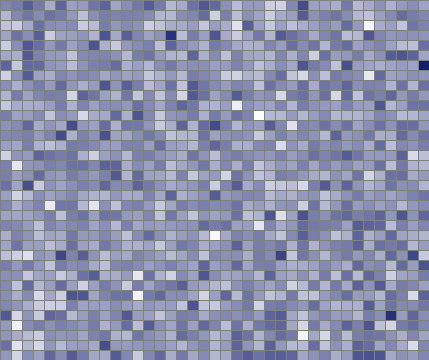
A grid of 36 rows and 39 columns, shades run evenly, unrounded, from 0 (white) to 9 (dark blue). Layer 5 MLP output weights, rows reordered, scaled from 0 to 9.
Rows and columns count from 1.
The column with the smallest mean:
2
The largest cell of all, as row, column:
7, 39
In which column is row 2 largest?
28
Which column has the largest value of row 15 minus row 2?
20
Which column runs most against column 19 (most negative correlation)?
36
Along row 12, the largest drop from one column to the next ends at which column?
24
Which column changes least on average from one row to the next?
23
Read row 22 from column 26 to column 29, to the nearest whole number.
1 4 7 5
